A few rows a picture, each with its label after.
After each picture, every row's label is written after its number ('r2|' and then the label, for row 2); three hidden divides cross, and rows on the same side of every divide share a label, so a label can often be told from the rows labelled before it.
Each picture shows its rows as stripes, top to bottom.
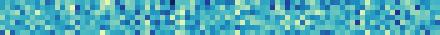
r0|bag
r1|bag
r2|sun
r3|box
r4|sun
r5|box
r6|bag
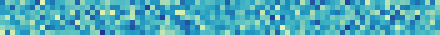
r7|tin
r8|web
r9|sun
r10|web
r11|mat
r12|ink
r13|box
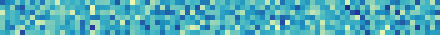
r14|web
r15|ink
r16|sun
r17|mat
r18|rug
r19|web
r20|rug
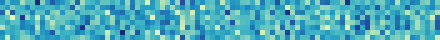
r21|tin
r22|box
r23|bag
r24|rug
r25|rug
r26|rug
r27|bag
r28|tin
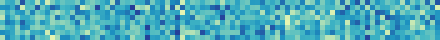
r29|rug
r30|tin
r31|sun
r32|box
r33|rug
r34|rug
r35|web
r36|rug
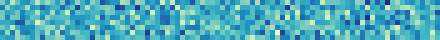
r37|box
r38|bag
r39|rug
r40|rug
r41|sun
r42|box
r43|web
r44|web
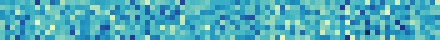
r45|tin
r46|rug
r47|web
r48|sun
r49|rug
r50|box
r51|rug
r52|ink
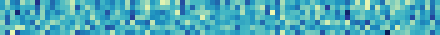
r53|tin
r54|tin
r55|ink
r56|ink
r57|rug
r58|mat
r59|ink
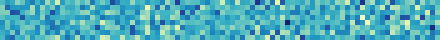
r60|web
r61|ink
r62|tin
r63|ink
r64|bag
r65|tin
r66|ink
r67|web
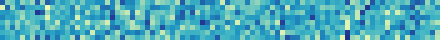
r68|tin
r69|box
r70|mat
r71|mat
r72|web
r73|web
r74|ink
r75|tin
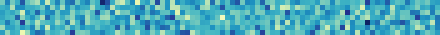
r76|box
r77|ink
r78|tin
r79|bag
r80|rug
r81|rug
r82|mat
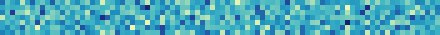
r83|bag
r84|rug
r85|web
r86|box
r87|tin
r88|rug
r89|bag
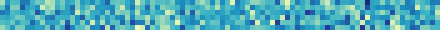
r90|box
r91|box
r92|mat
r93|tin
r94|ink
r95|mat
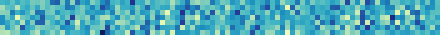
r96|ink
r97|box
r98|mat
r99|web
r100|mat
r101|rug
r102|box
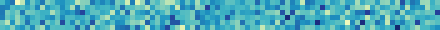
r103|mat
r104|tin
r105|rug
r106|bag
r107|web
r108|sun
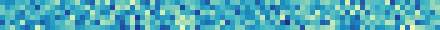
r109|web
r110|mat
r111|ink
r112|sun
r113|bag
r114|sun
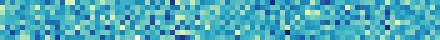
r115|bag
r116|rug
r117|ink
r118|sun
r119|tin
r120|box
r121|bag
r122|mat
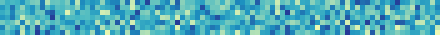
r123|rug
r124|web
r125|bag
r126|tin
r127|rug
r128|tin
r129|tin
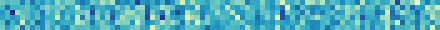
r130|sun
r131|mat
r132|web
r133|web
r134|mat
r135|web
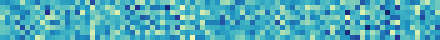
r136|mat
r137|sun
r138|ink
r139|rug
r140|ink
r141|rug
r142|ink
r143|sun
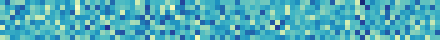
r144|mat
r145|box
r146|box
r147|sun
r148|web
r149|box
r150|sun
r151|mat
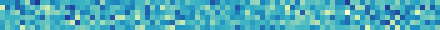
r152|tin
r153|box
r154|rug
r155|mat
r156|sun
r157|mat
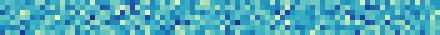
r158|ink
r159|box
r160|tin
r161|web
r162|box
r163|bag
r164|sun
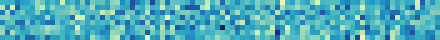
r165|ink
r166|ink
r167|bag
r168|mat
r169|sun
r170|box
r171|box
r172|ink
